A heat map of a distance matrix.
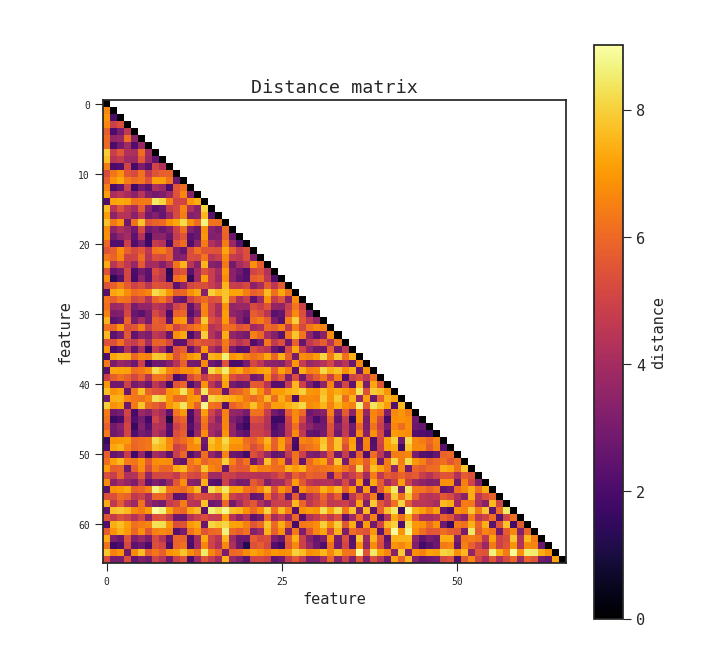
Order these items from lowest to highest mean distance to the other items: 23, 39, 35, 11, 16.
35, 16, 39, 23, 11
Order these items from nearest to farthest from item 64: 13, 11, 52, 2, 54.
52, 54, 13, 2, 11
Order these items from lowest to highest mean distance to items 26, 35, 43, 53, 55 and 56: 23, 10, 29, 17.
10, 29, 23, 17
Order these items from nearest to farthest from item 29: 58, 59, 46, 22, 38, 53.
46, 59, 22, 53, 38, 58
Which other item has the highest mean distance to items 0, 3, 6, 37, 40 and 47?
58
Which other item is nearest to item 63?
20
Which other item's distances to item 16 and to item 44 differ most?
15
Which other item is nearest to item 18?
37
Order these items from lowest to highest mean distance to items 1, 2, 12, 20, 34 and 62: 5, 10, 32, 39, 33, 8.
33, 5, 8, 39, 10, 32
